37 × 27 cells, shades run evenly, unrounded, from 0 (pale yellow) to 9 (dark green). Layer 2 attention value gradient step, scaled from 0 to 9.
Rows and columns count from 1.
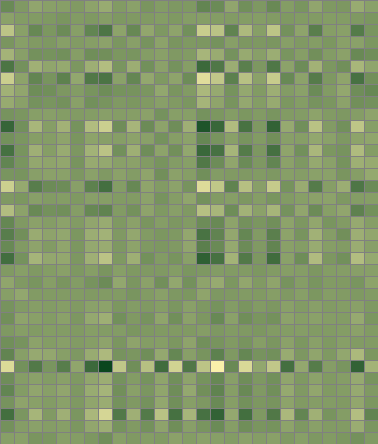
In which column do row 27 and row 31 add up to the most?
8
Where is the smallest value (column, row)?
16, 31
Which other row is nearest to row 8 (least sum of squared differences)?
5
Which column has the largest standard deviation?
15
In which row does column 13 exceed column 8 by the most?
35
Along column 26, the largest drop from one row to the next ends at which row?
32
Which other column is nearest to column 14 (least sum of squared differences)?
21
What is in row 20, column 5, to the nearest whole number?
4
